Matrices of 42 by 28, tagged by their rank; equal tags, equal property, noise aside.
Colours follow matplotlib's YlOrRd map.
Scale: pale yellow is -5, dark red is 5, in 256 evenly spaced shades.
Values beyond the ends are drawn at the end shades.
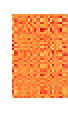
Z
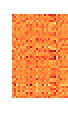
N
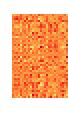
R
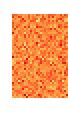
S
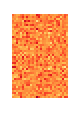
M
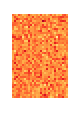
M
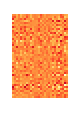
N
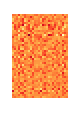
R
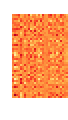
R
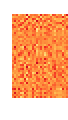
R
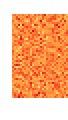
M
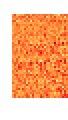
M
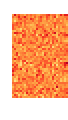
S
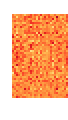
S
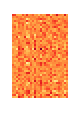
R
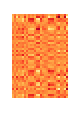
Z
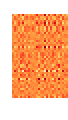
Z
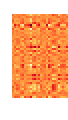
Z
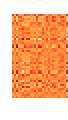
Z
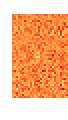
M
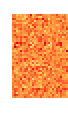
M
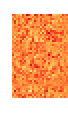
S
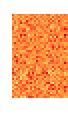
S
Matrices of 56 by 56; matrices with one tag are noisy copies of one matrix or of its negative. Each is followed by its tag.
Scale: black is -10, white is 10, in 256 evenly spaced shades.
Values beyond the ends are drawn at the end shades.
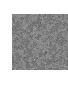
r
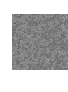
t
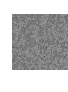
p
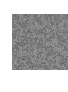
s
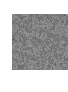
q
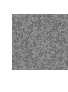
r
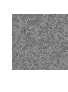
p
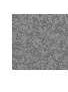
q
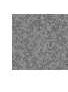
r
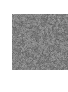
p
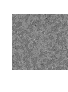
r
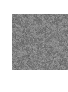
s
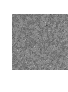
p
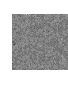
s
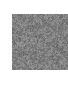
s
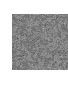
t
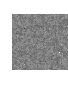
s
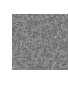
t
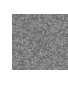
r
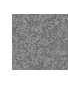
t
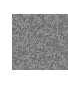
s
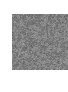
p
